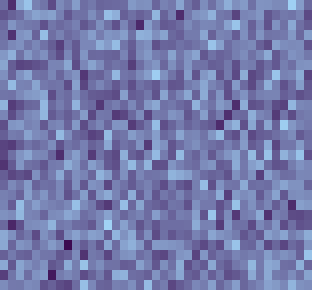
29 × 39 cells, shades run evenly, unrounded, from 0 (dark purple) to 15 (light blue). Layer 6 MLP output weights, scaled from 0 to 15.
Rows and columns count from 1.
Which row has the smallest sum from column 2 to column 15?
26
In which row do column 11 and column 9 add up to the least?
25
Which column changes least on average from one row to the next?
31
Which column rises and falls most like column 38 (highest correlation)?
34
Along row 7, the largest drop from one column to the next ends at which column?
10
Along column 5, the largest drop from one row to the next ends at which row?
24
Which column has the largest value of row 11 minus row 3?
6
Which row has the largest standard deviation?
16
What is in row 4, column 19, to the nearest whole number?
12
